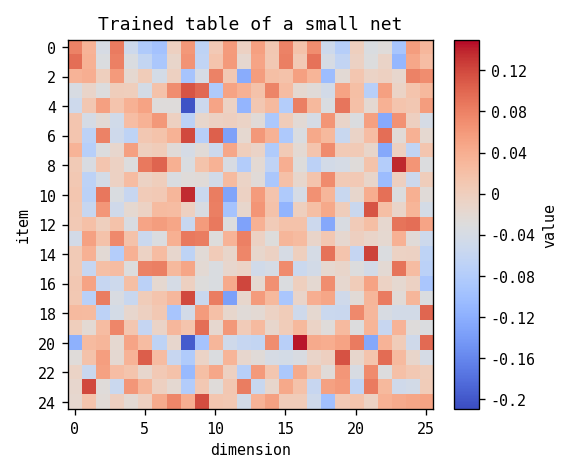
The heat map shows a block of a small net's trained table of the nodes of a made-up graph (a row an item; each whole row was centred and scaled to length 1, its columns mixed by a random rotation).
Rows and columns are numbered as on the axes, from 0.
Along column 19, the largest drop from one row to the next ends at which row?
5
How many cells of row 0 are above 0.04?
8
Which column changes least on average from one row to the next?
0
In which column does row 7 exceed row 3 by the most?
18
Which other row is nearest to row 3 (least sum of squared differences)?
24
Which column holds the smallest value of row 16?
25
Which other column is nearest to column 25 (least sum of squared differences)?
20
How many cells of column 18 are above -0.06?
22
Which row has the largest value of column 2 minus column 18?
12
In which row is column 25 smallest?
16
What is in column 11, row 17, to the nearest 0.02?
-0.14
